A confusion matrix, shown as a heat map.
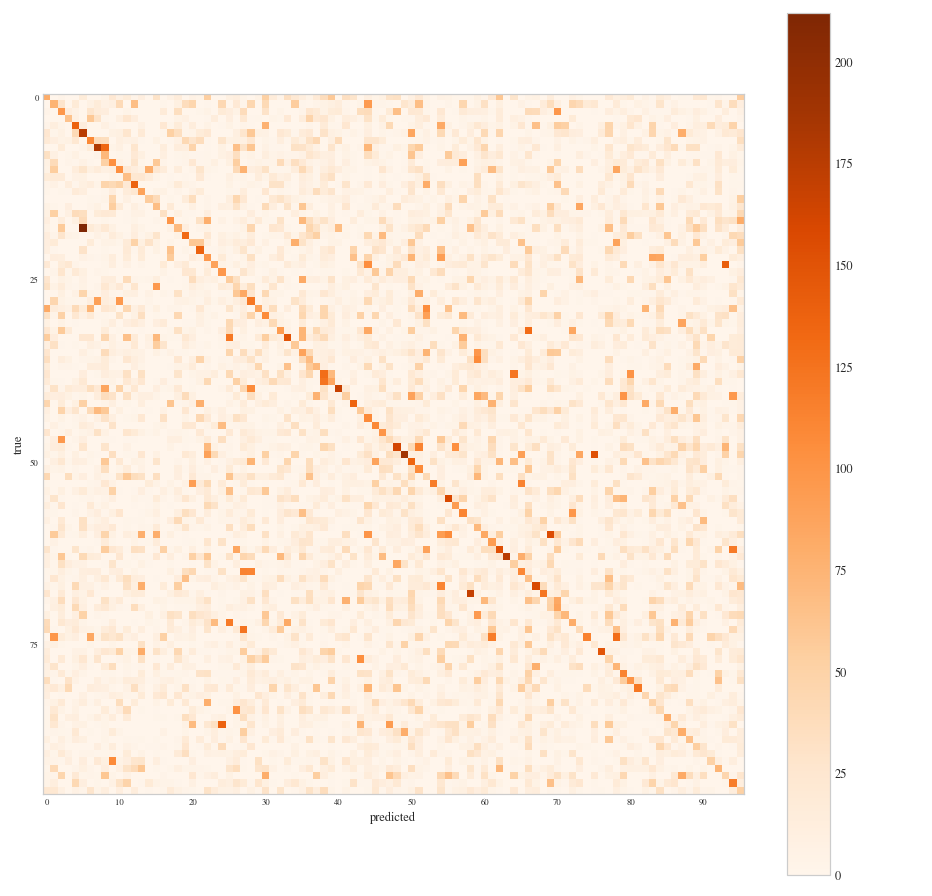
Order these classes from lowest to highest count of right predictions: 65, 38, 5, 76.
65, 38, 76, 5
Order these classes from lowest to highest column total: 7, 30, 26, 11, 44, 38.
7, 11, 26, 38, 30, 44
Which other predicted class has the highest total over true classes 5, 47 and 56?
87
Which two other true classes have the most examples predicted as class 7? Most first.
28, 43
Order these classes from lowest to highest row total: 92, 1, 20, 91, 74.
91, 92, 20, 1, 74
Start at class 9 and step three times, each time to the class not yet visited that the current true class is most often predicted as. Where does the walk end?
25
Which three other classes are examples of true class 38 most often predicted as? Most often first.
64, 80, 39
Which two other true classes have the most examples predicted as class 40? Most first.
18, 6
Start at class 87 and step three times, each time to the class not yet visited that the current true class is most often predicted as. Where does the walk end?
66
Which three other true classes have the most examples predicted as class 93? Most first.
23, 48, 49
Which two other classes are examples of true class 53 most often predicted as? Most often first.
65, 20
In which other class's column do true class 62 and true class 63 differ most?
94
